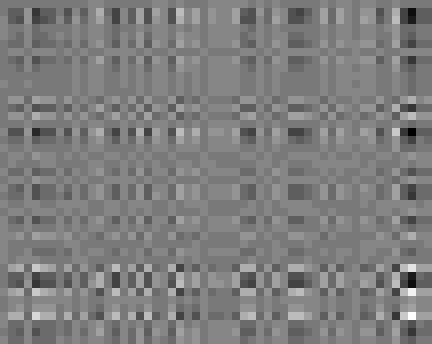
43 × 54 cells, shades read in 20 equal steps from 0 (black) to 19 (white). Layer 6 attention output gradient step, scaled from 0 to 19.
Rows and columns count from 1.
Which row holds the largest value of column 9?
40
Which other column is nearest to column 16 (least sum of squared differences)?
36
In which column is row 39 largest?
52
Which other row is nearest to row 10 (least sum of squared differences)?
12
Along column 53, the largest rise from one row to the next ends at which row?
37
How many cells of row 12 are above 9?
21
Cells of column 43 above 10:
13
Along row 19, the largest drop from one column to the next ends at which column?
51
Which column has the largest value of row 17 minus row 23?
50
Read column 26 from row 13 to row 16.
10 9 10 9
